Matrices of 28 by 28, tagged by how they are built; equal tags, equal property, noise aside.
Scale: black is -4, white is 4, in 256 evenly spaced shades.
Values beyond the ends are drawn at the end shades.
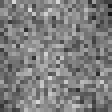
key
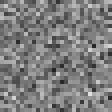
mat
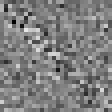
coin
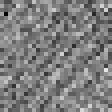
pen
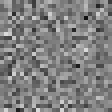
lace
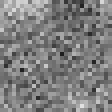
key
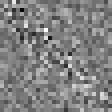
coin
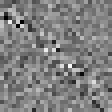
coin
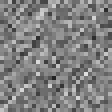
pen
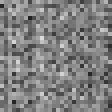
mat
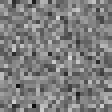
mat
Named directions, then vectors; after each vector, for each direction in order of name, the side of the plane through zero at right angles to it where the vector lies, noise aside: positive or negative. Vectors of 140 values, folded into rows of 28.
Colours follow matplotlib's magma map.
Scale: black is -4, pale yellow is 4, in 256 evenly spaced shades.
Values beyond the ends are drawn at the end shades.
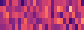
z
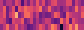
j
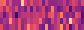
negative, negative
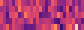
positive, negative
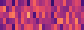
positive, positive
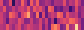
positive, negative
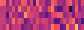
positive, negative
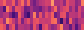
negative, negative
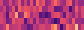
positive, negative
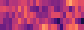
positive, negative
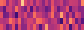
negative, negative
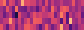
negative, negative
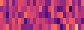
positive, negative
